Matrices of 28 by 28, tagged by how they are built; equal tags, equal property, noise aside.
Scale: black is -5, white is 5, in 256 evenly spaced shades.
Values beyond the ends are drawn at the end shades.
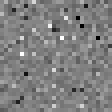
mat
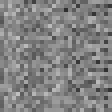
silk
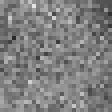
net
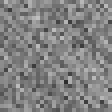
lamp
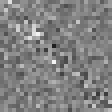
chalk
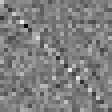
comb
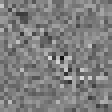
chalk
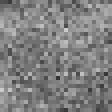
net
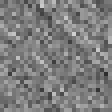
lamp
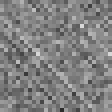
lamp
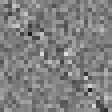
chalk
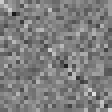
comb
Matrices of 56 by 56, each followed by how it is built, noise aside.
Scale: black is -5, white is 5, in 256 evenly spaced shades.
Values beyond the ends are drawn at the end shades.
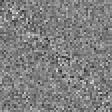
banded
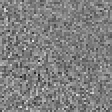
lower triangular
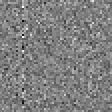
uneven columns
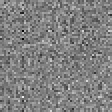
low rank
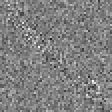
banded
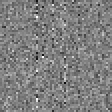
uneven columns
